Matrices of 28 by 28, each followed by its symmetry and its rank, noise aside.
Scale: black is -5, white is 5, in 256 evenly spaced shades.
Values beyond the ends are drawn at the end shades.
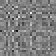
symmetric, rank two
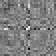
symmetric, rank two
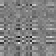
no symmetry, rank one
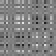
symmetric, rank one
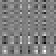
no symmetry, rank one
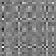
no symmetry, rank two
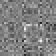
symmetric, rank three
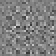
antisymmetric, rank two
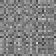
symmetric, rank two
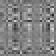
no symmetry, rank two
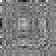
symmetric, rank two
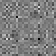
symmetric, rank three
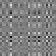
no symmetry, rank one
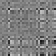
symmetric, rank one
